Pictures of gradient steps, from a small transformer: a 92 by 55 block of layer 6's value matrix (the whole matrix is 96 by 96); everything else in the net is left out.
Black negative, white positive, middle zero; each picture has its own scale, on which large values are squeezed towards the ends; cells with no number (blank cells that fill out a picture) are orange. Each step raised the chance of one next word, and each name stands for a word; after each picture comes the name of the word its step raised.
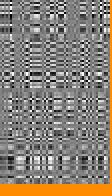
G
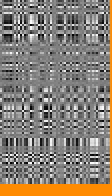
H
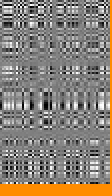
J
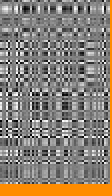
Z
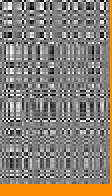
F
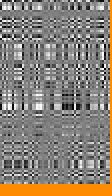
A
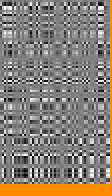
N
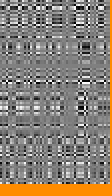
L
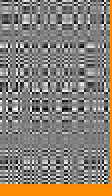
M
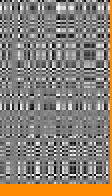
A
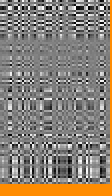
N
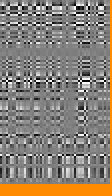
N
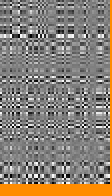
L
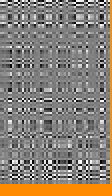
M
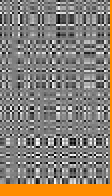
H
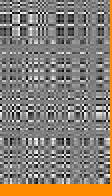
H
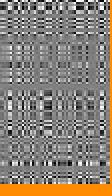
L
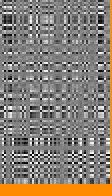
H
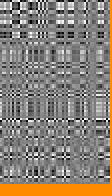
F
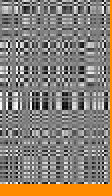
J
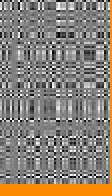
F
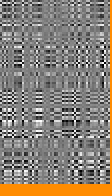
M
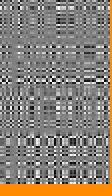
L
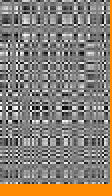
H
